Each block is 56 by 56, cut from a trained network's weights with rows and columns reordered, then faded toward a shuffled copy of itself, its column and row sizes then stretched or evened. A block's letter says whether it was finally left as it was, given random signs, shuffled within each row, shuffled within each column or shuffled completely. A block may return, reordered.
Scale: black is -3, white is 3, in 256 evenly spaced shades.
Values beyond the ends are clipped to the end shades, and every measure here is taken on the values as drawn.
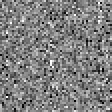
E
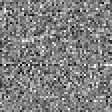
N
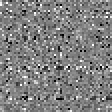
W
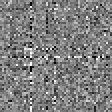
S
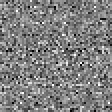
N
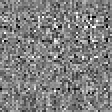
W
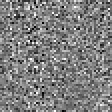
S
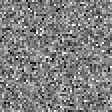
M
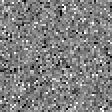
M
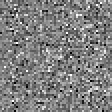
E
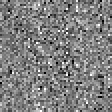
E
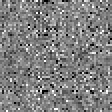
W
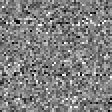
N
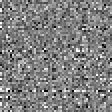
W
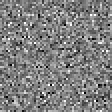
N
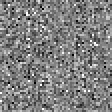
E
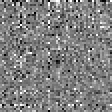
W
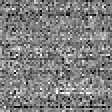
W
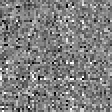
S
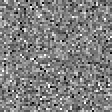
M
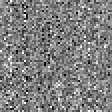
E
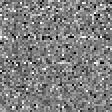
N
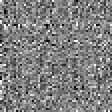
W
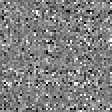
S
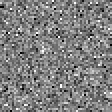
M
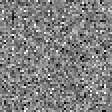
E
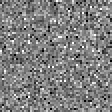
M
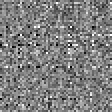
W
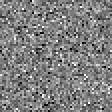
M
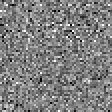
N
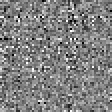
S
